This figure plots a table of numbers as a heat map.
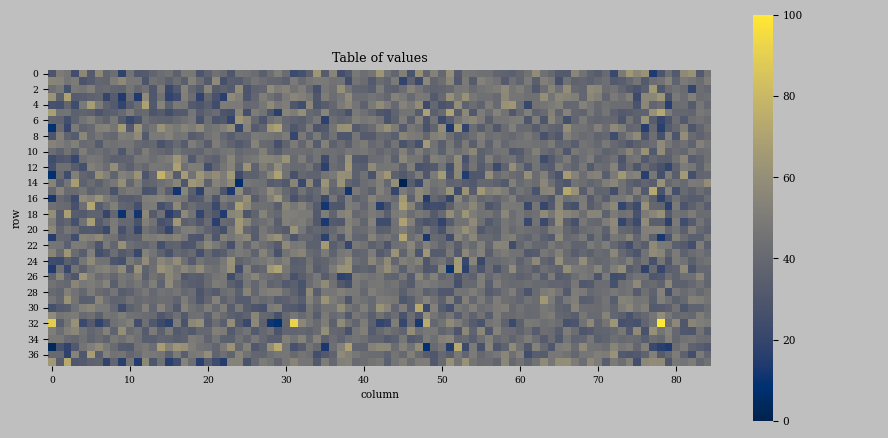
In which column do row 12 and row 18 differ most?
16
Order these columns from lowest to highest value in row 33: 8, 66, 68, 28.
68, 8, 28, 66
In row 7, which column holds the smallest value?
0
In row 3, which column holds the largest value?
2
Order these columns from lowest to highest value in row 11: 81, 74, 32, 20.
20, 74, 32, 81
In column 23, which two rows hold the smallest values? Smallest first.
15, 6
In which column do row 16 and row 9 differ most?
48
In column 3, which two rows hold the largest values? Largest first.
14, 32
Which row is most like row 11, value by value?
24
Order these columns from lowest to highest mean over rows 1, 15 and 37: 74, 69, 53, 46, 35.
46, 74, 69, 35, 53
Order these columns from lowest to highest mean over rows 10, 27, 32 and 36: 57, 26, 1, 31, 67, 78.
1, 67, 26, 57, 31, 78
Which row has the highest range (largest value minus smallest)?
32
